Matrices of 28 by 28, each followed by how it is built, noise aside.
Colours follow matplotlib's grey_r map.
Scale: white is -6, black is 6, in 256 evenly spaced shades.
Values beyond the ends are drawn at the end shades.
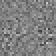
low rank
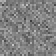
Toeplitz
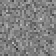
noise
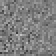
lower triangular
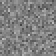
noise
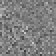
lower triangular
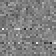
uneven rows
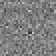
low rank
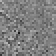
lower triangular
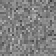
noise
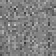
low rank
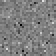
sparse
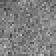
smooth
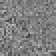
lower triangular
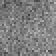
smooth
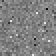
sparse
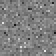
sparse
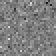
sparse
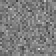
noise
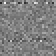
uneven rows
